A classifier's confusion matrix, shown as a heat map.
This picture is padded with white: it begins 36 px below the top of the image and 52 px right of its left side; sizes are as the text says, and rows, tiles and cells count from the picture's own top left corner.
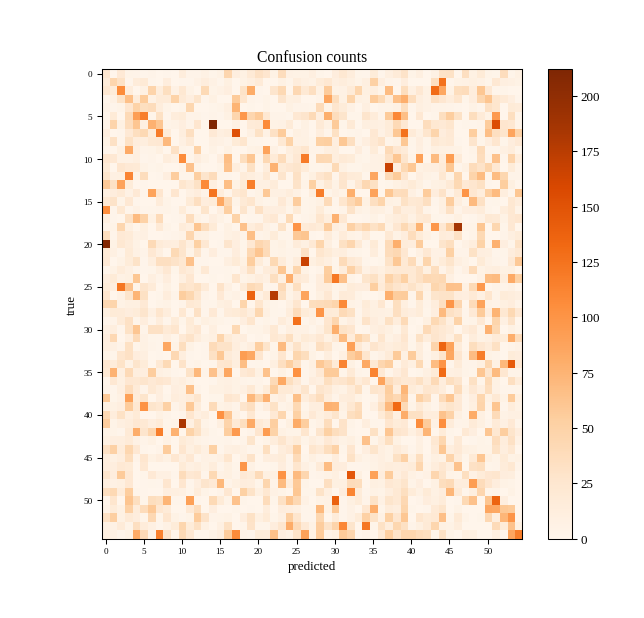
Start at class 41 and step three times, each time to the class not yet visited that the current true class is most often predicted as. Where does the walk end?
22
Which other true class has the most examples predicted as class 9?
42
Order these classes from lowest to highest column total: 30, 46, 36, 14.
36, 14, 46, 30
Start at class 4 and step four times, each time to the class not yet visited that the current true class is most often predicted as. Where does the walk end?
51
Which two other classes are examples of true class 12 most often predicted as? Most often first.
3, 35
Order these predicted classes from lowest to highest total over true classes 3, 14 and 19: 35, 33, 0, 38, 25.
33, 0, 25, 38, 35
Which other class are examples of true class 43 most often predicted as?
34
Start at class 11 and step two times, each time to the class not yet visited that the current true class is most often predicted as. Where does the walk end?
39
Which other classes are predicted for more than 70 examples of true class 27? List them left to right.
31, 45, 49
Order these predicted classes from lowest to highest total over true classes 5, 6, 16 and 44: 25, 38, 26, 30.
26, 25, 30, 38
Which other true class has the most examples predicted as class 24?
53
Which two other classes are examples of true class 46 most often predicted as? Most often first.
18, 29
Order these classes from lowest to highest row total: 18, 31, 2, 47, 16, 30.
16, 30, 31, 47, 2, 18
